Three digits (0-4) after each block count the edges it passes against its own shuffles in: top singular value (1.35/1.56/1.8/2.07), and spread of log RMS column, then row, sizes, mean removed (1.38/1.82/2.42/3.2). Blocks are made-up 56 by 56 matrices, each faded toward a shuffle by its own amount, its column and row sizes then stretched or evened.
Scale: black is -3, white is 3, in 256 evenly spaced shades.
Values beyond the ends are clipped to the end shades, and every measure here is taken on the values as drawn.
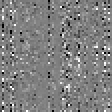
3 4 1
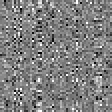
4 3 0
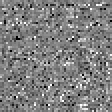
2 0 2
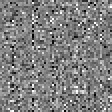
2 2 0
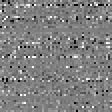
1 1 4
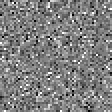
2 0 0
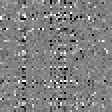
4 3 3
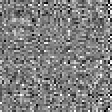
4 2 2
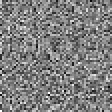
4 1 0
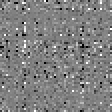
0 3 3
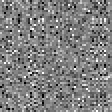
4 2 0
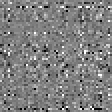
4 2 3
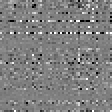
4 2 4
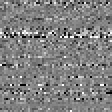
1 0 4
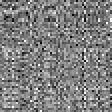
4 2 0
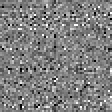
2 1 2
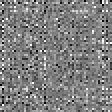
4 3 2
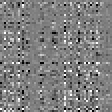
4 4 3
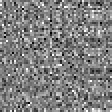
4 1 0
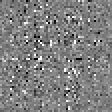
0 3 2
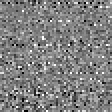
1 0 3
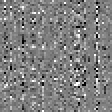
3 4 1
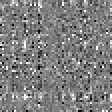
3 3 2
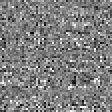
3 1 3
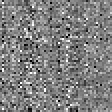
3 3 1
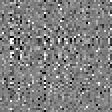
4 2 1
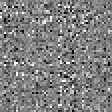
0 3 2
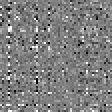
4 3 2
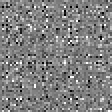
2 3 3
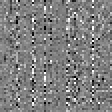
3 4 1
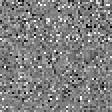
1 0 2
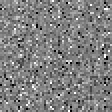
2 2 0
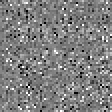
2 2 1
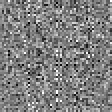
3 3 0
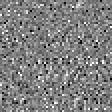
3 0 1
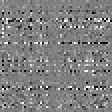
3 2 4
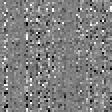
2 4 0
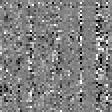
2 4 1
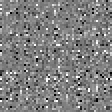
0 3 2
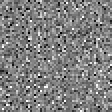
1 3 0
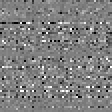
1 1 4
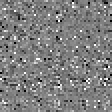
0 2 2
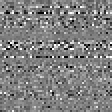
4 0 4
